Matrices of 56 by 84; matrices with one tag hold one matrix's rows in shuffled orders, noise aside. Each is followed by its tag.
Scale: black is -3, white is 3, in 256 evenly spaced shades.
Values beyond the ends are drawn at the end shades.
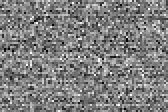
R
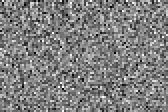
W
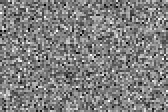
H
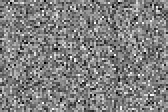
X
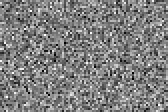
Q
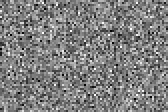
X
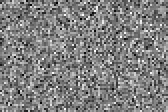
X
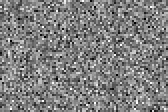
X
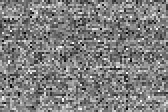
R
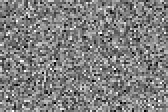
Q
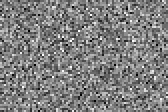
W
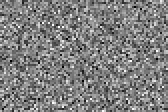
W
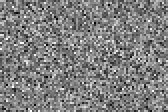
Q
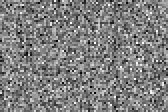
X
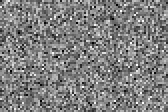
X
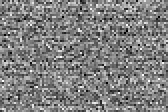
R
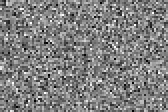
Q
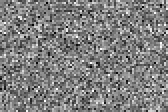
H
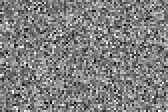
Q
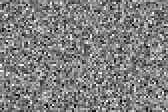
Q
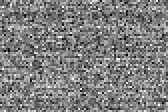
R
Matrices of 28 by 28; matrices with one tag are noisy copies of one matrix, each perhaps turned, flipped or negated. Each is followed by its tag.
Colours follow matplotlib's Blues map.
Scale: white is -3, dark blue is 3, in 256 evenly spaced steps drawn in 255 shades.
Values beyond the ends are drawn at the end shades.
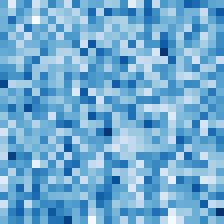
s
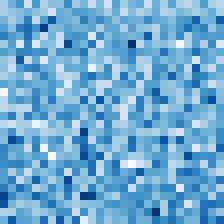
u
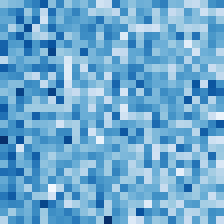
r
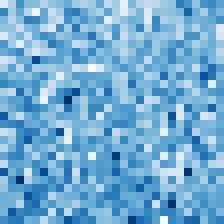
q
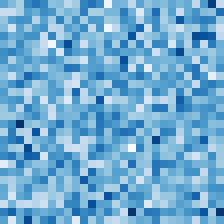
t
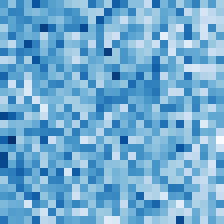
r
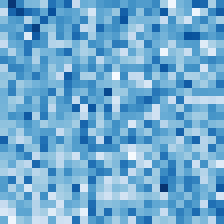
s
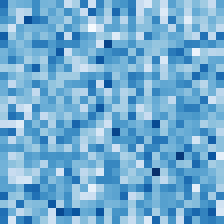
s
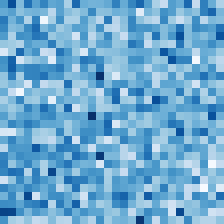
s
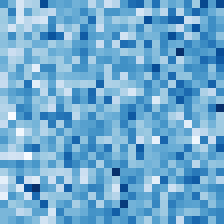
r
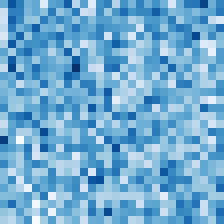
s
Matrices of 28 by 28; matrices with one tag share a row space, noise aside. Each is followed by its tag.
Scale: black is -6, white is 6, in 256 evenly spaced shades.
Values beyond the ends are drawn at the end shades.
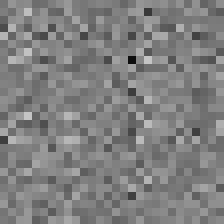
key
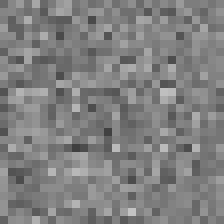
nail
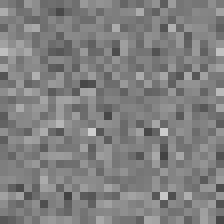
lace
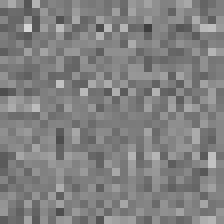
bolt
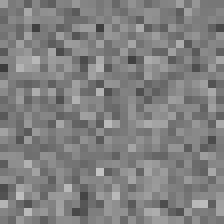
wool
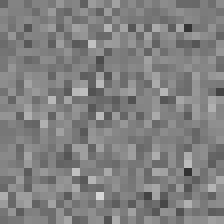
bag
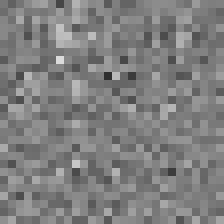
nail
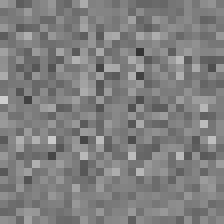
wool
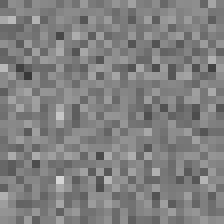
bolt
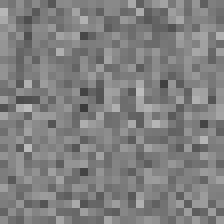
wool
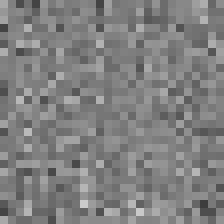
wool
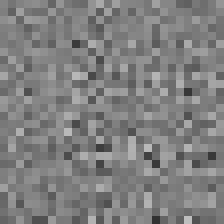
bag
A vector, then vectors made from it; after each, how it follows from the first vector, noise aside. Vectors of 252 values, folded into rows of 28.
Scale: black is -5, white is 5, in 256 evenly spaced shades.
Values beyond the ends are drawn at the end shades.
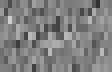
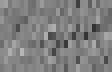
reversed, partly zeroed.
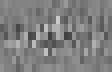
negated, partly zeroed.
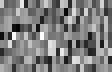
wrapped around, scaled up.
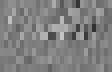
reversed, partly zeroed.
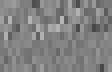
reversed, partly zeroed.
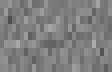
negated, shrunk.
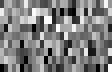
wrapped around, scaled up.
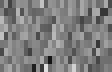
wrapped around.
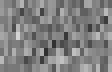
wrapped around.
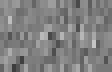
reversed, partly zeroed.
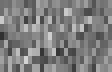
wrapped around, negated.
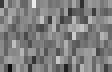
wrapped around.
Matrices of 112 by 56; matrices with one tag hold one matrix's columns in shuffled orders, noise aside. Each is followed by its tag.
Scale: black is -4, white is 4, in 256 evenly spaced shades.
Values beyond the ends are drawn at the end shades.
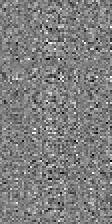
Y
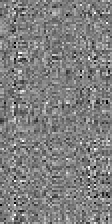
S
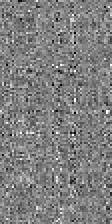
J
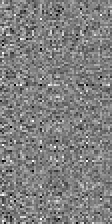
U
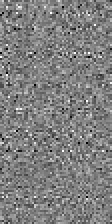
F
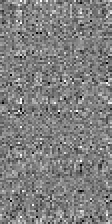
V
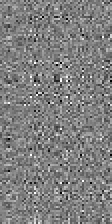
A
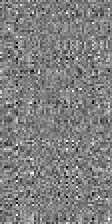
S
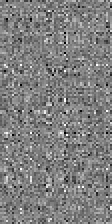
J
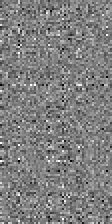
U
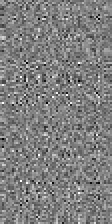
A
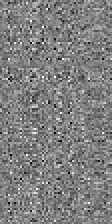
Y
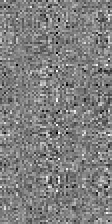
J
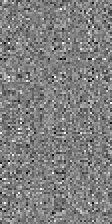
Y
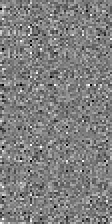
U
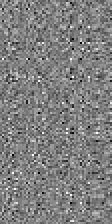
Y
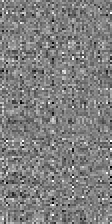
S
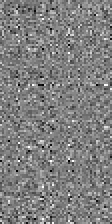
U
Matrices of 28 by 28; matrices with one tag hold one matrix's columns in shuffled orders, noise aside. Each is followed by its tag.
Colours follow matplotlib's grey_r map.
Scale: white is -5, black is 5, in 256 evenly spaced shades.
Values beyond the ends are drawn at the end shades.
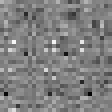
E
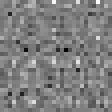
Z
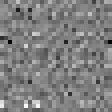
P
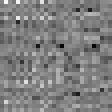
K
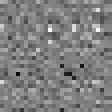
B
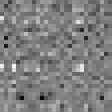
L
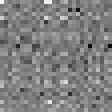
K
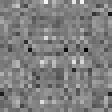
Z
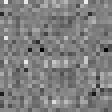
Z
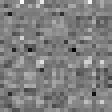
Z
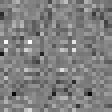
E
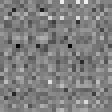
K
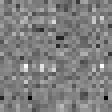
L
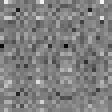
K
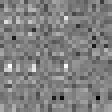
L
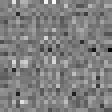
Z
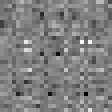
E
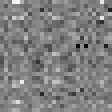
K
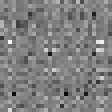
E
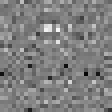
B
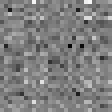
K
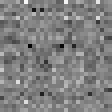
K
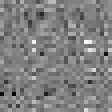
E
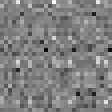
Z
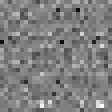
P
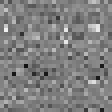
B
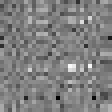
L
